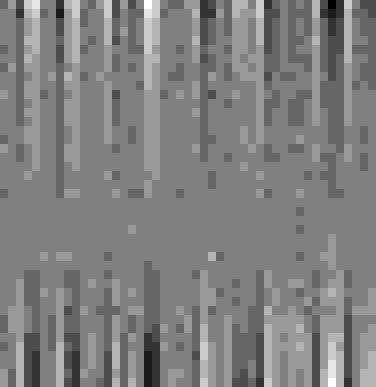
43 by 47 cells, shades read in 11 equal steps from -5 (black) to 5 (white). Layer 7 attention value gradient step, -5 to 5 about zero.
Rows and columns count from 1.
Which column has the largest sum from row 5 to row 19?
19
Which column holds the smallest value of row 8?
42
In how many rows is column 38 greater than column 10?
12
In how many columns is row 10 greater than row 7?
9
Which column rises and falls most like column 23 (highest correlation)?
1
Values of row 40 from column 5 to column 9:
-3 0 0 2 -2
